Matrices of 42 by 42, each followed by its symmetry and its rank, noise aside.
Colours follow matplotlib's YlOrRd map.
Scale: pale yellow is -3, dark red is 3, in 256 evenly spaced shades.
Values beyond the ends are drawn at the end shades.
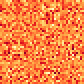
antisymmetric, rank eight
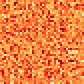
no symmetry, rank eight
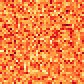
antisymmetric, rank twelve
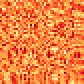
antisymmetric, rank six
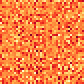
no symmetry, rank six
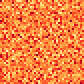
no symmetry, rank twelve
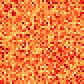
symmetric, rank twelve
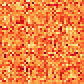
no symmetry, rank eight
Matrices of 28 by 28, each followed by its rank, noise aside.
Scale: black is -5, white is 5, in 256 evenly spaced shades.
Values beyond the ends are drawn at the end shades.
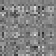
three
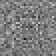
six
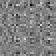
three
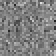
six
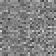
six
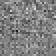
eight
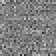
eight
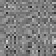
four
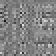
four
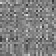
four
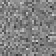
eight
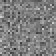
eight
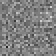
four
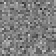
eight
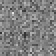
eight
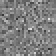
eight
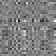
three
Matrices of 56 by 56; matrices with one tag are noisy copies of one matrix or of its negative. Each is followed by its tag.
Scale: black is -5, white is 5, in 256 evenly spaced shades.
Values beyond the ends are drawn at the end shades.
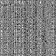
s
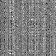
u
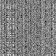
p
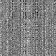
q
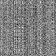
s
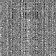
q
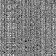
p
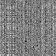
p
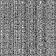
s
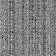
u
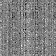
q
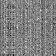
p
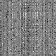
q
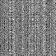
u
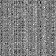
s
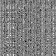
p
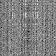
q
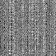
u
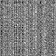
s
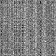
s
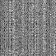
u
